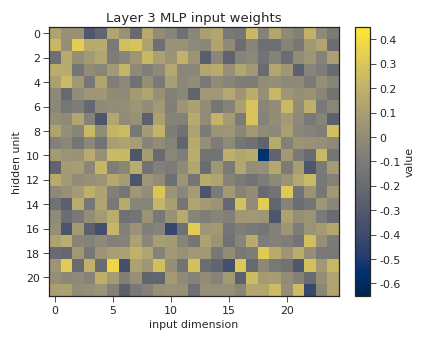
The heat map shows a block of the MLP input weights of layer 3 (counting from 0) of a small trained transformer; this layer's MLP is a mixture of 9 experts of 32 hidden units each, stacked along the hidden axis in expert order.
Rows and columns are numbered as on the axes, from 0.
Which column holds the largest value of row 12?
22
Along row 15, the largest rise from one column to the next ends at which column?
20
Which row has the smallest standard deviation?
4
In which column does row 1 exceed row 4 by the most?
7
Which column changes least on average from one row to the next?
10
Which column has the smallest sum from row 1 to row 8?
18
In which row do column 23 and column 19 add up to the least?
15
